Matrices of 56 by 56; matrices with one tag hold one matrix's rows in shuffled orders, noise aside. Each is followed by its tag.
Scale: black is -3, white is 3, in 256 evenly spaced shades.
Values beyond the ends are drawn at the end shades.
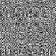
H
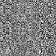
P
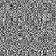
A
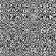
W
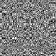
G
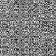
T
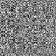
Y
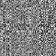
P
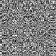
G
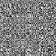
P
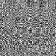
H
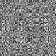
H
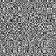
A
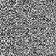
Y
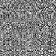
P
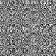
W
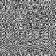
H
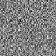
A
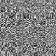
Y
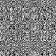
W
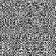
H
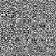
Y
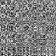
Y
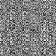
W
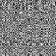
H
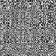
P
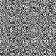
W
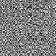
H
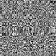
G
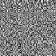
A
